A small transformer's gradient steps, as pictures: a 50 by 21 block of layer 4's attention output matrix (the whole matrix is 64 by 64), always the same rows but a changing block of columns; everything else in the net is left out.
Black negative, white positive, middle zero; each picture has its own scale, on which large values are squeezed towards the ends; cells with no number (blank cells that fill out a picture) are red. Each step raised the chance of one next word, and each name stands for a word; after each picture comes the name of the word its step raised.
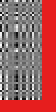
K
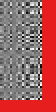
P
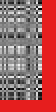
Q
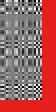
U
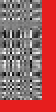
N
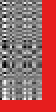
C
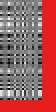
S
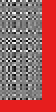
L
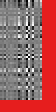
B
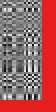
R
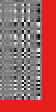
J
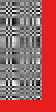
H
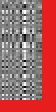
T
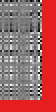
L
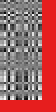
K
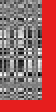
N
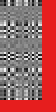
B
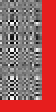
J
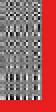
K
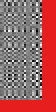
L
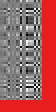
H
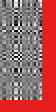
B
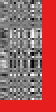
N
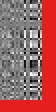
N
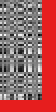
R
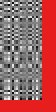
C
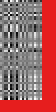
K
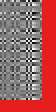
L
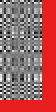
P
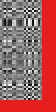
H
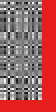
Q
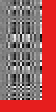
T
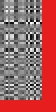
J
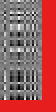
K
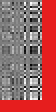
Q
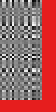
B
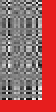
C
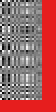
P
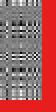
B
